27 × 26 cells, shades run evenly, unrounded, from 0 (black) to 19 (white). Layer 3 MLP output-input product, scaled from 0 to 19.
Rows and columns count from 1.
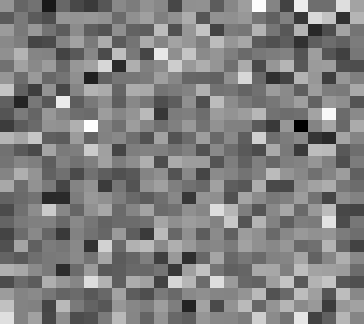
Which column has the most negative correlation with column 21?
19
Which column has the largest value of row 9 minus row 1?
5
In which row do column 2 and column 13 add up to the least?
9
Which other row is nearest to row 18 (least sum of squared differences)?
24
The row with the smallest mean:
17
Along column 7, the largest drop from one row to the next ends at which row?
12
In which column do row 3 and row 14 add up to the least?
16
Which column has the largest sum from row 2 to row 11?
14
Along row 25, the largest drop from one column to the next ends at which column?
20
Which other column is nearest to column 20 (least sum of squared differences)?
21
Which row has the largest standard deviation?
1
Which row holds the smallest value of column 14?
26
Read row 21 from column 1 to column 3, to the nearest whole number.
6 12 7
